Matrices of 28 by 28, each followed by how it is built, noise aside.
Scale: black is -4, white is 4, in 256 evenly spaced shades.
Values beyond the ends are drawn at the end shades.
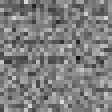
blocks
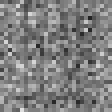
blocks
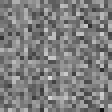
repeating rows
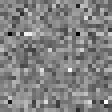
uneven rows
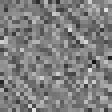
Toeplitz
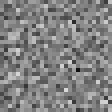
repeating rows
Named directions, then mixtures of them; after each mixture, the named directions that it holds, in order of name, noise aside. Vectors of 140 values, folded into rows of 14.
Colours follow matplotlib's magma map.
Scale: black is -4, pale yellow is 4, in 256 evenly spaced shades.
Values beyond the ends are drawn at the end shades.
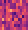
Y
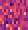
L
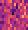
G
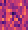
G, Y.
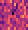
G.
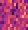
G.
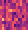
Y.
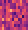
Y.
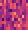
Y.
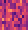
Y.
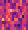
Y.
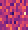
G, L.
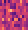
Y.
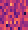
L.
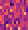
L.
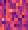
Y.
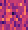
G, Y.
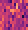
G, Y.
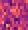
G, L.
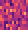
L, Y.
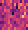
G.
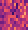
G.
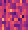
Y.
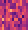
Y.
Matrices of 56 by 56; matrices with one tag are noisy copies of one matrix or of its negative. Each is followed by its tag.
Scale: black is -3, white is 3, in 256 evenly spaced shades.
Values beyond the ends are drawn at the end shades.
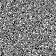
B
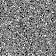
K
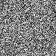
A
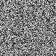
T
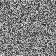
B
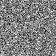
B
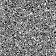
K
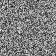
K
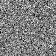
A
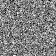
T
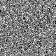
A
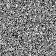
B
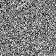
B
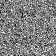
T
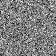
B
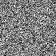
A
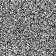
K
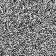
B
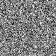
T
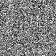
T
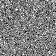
T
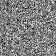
B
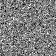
B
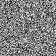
T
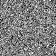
A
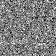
T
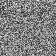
K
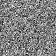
K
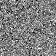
B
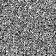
K
